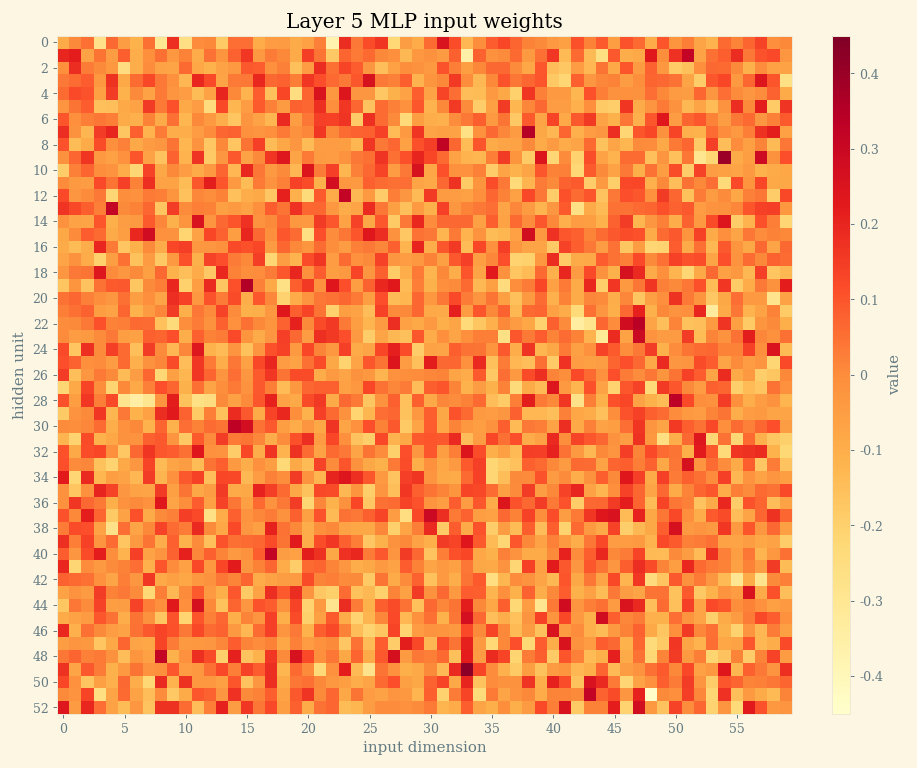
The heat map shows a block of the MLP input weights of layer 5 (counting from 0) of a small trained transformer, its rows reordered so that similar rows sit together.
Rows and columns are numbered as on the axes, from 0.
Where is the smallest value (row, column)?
51, 48
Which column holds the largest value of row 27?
40
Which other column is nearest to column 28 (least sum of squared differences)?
24
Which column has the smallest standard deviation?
16
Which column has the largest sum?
47
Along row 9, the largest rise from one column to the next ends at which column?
54
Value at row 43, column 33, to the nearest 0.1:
0.1
